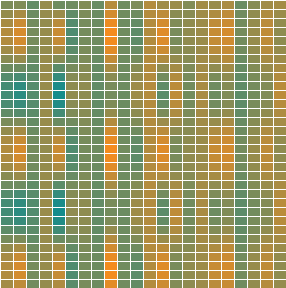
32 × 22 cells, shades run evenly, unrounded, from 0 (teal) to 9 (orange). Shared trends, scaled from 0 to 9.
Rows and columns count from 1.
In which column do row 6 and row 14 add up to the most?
9
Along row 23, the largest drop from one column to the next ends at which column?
5
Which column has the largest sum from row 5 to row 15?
12
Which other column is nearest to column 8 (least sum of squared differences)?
19
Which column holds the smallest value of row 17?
6
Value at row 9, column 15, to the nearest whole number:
4
